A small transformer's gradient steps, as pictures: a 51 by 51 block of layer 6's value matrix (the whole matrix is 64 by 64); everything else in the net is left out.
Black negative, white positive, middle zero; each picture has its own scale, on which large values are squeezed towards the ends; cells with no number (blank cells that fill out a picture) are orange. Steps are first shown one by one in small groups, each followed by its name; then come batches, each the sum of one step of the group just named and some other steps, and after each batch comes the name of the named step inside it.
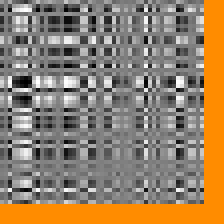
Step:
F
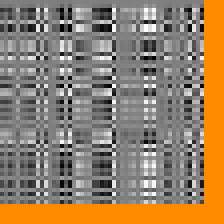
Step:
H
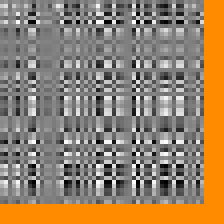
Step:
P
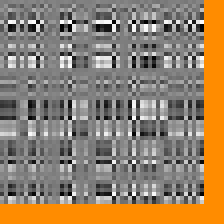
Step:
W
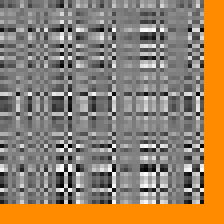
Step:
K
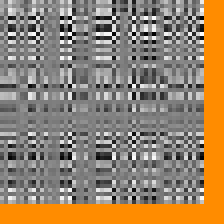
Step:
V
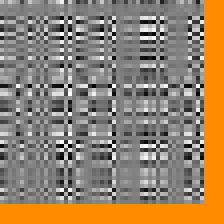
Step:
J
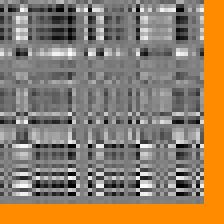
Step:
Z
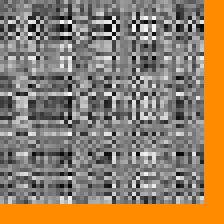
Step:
W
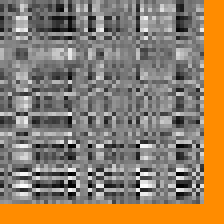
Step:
Z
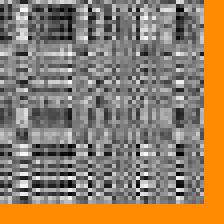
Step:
Z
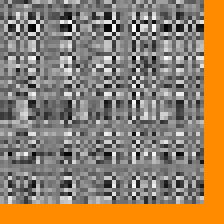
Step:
W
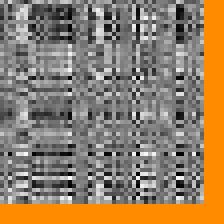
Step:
Z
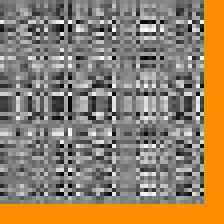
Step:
K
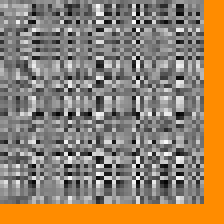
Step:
P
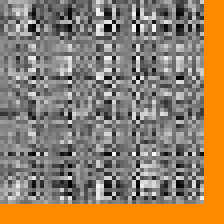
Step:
H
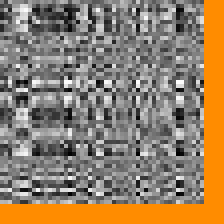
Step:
F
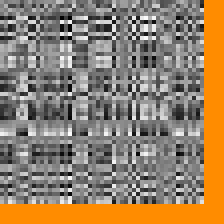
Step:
W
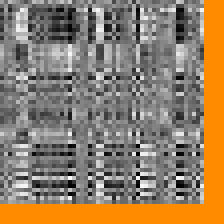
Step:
Z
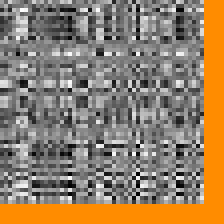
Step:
Z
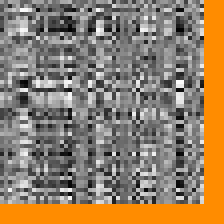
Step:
F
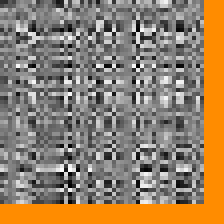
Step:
K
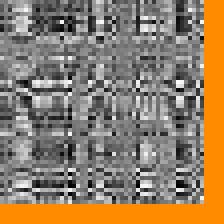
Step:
F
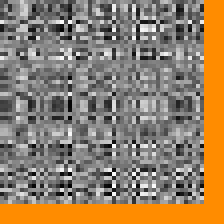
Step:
K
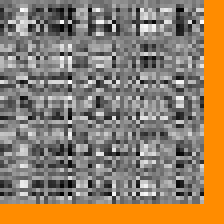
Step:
W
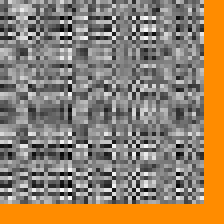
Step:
V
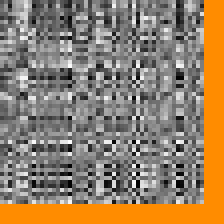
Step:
P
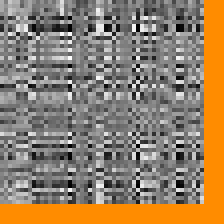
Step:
V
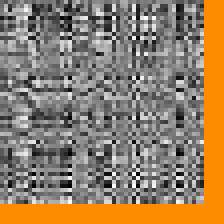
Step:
F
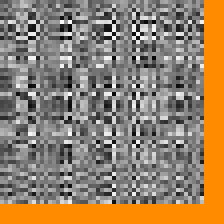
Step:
W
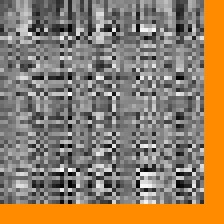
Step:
K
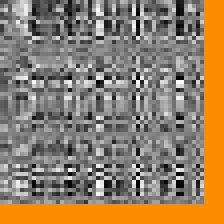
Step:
P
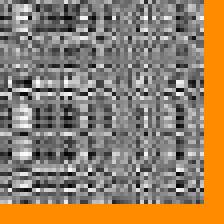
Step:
F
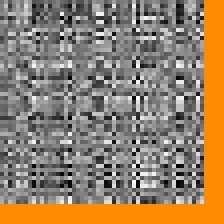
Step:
P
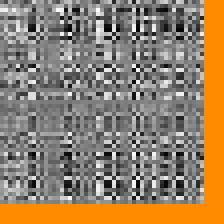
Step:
V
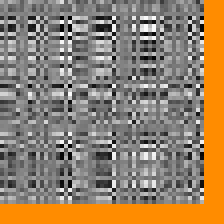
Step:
J
